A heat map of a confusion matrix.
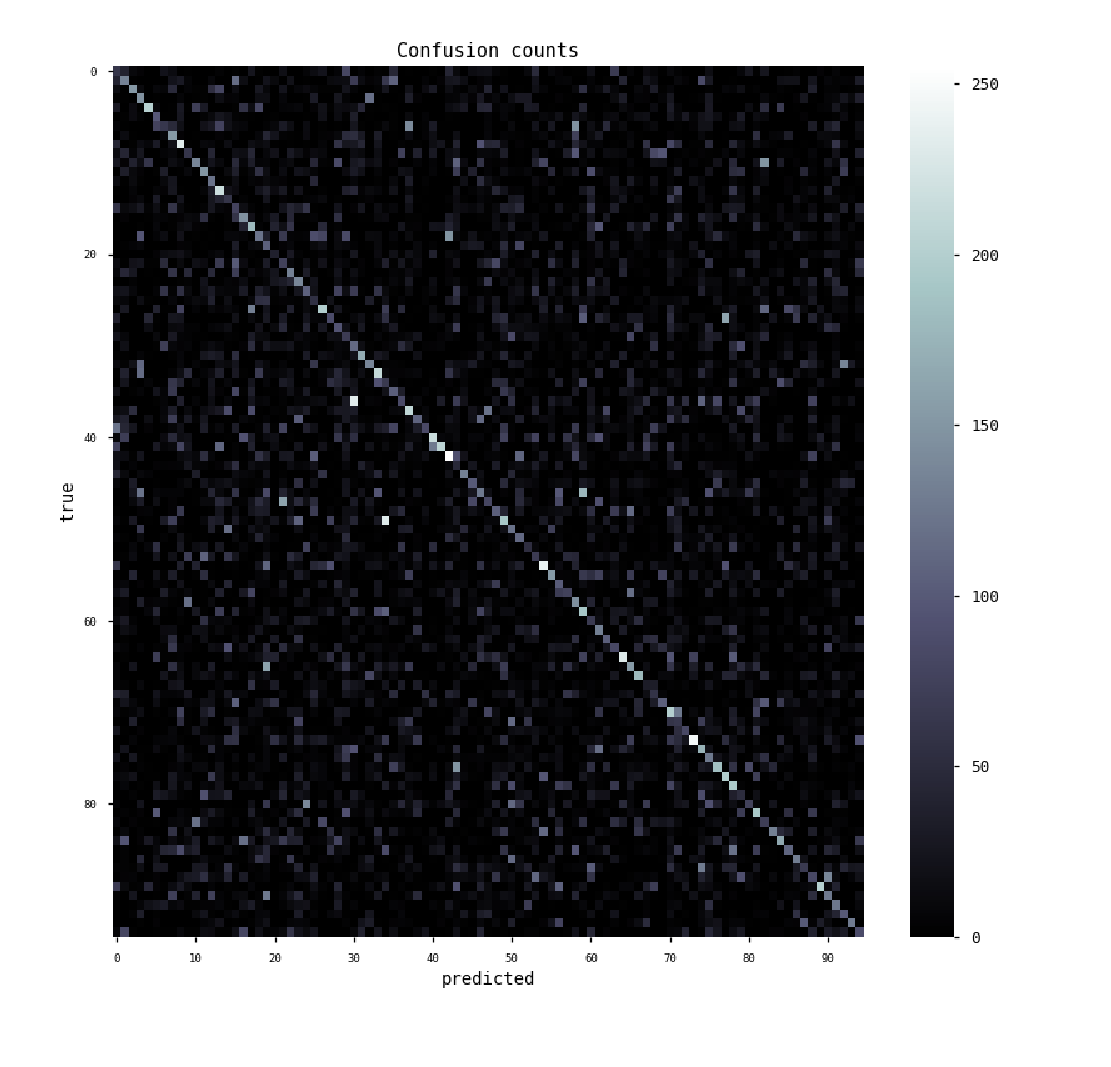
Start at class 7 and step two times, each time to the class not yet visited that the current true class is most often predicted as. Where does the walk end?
9
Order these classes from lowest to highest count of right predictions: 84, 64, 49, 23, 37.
23, 84, 49, 37, 64
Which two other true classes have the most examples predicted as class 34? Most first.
49, 59
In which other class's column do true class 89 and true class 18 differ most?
42
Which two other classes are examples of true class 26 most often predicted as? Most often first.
17, 82
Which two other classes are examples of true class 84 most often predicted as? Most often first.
16, 1
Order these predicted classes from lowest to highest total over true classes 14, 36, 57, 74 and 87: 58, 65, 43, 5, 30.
58, 5, 65, 43, 30
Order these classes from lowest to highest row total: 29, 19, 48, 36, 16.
19, 29, 16, 48, 36
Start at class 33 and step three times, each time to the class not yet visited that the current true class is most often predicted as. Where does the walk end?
92
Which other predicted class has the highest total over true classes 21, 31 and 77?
15
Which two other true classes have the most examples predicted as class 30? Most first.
36, 74
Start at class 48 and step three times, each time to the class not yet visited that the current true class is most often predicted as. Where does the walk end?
51
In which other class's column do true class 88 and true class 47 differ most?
21
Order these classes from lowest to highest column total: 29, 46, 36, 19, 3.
36, 3, 46, 29, 19
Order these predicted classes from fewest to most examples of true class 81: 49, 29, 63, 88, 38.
63, 49, 38, 88, 29
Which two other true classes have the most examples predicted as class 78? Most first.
85, 64
